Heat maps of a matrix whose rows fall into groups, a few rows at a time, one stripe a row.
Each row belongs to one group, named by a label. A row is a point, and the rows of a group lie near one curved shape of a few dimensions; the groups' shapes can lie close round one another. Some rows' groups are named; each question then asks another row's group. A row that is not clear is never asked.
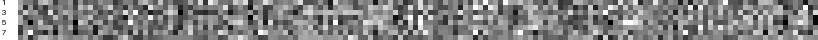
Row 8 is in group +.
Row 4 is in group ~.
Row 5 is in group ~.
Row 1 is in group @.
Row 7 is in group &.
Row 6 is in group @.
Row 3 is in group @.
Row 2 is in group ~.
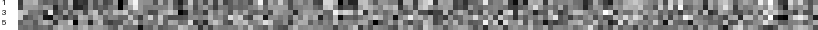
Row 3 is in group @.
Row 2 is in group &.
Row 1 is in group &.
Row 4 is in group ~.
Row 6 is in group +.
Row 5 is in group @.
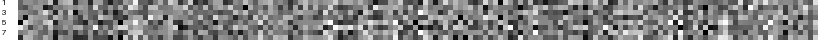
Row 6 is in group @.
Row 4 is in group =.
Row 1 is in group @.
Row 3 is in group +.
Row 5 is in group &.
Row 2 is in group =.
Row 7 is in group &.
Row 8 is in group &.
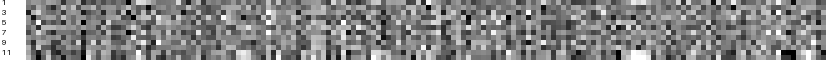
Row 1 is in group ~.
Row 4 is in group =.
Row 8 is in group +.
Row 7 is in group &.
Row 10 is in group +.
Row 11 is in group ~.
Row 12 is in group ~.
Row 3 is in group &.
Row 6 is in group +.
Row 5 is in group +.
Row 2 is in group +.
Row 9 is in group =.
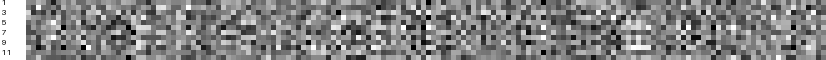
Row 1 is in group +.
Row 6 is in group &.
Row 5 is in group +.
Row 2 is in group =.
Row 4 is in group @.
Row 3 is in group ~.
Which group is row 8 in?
+
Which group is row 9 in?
=
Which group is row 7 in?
=
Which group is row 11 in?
+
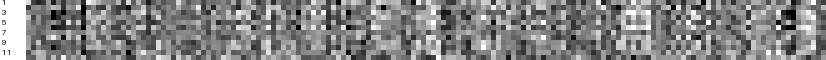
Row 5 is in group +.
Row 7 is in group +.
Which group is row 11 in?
&
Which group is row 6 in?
~
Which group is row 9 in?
~
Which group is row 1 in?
~
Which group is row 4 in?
~
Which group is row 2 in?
@
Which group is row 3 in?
~
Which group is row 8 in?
+
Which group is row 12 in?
=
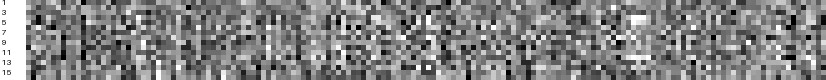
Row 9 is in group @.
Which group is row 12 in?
~
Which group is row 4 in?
~
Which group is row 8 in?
&
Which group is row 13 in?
=
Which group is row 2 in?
@
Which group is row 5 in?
~
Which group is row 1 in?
+
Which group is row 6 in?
&
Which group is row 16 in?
=
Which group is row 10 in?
&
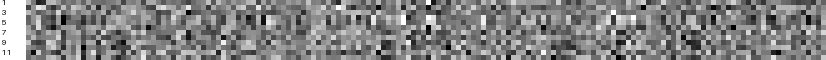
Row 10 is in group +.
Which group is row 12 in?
@
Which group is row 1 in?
@
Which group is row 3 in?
@
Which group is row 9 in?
@
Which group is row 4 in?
&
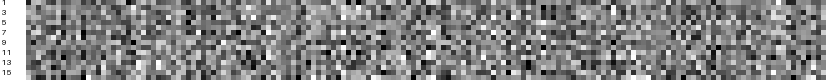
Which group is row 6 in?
~
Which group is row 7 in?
@
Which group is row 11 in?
&
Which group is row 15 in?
@
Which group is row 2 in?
+
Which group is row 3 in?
@
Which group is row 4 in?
@
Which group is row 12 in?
&
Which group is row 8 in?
+
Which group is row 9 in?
=
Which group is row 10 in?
+
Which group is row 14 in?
=
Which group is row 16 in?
~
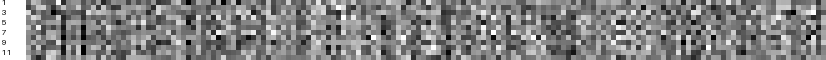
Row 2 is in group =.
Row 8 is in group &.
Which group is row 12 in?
@
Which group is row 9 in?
@
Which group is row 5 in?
@
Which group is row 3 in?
~
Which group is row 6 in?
+
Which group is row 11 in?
+
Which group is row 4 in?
@
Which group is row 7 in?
@
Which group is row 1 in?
@
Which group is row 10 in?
+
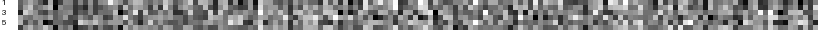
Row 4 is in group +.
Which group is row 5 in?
~
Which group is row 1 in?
&
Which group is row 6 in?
&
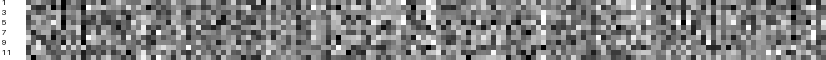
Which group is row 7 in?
=
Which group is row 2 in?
~
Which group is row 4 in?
&
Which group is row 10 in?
=
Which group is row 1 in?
&
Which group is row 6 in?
@
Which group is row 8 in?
~
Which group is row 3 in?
@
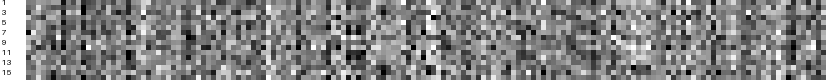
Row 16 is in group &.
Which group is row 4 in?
@
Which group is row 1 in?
&
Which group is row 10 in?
~
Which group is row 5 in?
&
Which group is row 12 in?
&
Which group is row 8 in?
@
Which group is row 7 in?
&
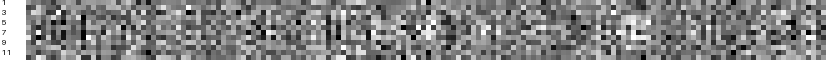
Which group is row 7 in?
&
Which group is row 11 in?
+
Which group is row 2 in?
=
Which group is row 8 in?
~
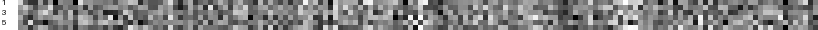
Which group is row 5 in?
+
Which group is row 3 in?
+
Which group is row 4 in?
~
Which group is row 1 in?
~
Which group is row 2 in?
@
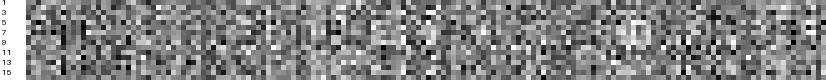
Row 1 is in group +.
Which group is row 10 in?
@
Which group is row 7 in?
~
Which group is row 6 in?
&
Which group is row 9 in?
&
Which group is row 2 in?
=
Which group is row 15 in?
&
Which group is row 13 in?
@
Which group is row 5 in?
~
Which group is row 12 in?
@
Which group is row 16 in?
+
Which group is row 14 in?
&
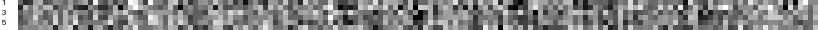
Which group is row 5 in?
=
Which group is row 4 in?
=
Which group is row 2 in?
&
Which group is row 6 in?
@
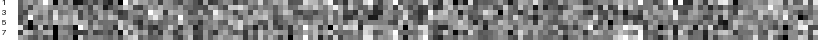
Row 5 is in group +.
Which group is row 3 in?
=
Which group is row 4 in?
=
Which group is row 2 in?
+
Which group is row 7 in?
&
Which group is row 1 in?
&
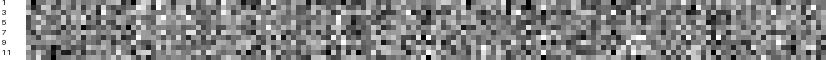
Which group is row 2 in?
=
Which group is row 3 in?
@
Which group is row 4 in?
=
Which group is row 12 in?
+
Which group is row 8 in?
~
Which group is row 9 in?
+
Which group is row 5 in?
=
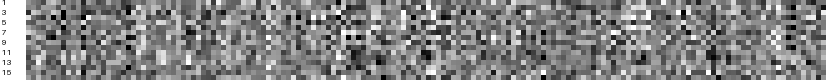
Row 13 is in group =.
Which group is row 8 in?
&
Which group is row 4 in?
~
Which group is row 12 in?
=
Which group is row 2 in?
~
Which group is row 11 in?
=
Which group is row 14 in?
&
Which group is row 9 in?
@
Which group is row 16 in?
+
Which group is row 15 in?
+
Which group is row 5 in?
=
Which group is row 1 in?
@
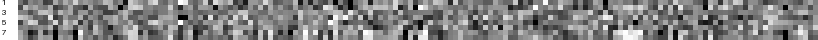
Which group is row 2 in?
&
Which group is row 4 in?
@
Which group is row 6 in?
@
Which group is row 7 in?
~
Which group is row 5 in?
=
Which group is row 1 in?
=
